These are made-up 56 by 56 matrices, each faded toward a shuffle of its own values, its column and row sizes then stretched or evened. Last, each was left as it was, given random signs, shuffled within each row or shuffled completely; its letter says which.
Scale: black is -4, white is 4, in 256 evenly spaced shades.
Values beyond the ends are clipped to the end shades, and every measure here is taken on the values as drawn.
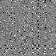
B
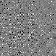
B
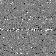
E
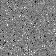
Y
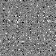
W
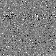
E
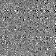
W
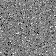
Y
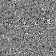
E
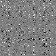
W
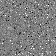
Y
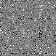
W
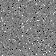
Y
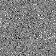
E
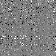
W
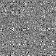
W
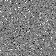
Y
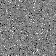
Y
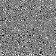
W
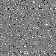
E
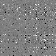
W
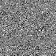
E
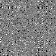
B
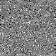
W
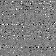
E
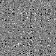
B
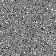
Y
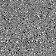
E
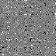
B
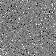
Y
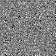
W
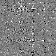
W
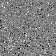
E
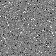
Y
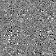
W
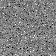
Y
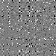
B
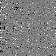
B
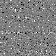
E
